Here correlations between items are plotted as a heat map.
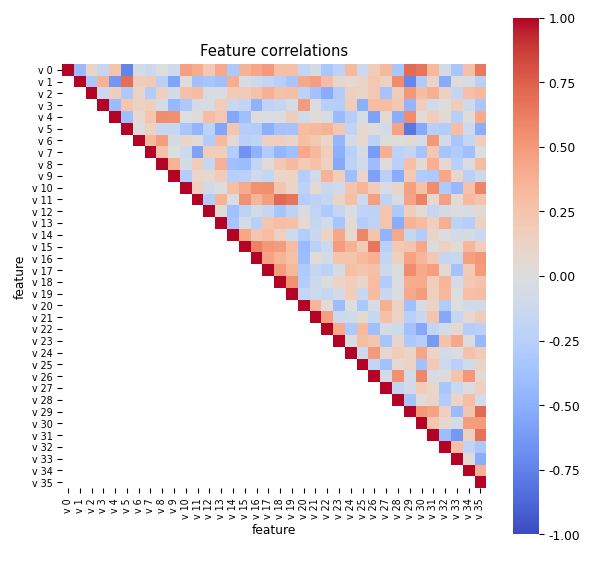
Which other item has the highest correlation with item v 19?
v 11
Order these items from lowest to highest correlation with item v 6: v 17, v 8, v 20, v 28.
v 28, v 17, v 20, v 8
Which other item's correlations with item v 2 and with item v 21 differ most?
v 22
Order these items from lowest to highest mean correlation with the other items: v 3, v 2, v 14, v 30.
v 3, v 14, v 2, v 30
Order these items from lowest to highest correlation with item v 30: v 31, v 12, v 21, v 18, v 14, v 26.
v 14, v 21, v 12, v 31, v 18, v 26
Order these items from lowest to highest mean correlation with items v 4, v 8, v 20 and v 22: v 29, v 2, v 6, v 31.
v 2, v 29, v 31, v 6
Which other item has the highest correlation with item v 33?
v 23
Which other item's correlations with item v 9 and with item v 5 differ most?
v 1
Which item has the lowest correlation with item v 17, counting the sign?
v 5
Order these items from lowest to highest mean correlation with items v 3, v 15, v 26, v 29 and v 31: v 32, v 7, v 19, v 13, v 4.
v 7, v 4, v 32, v 13, v 19
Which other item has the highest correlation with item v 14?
v 25
